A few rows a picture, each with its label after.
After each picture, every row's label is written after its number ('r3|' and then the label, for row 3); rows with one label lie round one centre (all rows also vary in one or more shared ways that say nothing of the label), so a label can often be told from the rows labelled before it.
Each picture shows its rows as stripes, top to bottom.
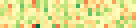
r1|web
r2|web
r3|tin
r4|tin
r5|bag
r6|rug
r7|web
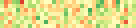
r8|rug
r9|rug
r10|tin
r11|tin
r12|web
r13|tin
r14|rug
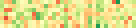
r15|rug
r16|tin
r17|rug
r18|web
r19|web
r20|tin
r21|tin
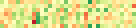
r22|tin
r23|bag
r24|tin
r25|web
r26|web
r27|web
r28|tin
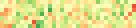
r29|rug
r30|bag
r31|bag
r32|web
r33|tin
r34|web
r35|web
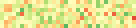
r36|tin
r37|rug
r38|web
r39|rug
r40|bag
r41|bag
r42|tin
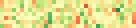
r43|web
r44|web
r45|rug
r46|bag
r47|bag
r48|bag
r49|tin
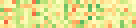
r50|web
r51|tin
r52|tin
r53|web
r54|tin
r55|bag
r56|web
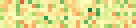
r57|rug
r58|web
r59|tin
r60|rug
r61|tin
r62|bag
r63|tin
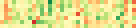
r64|bag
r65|bag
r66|bag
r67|bag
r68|rug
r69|web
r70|bag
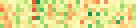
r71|web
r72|web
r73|web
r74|tin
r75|web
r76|rug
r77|tin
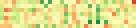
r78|bag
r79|tin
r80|rug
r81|tin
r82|tin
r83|tin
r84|web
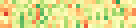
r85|rug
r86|web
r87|bag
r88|bag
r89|tin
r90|web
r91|web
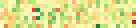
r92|rug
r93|tin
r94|web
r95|bag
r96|web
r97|bag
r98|rug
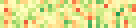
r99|tin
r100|bag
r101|bag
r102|rug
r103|rug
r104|tin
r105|tin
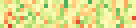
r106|tin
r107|tin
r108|rug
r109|rug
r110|bag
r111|bag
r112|rug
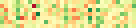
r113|rug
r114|web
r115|tin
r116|web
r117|tin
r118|tin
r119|rug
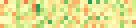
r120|tin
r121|web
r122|web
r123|web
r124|tin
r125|bag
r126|web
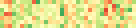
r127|web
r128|rug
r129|rug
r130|rug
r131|web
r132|tin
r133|rug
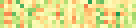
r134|tin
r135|web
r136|rug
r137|rug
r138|rug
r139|rug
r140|rug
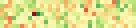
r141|rug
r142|rug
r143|web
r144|web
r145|rug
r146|tin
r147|tin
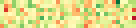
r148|rug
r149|rug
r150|bag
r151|tin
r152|bag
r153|rug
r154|web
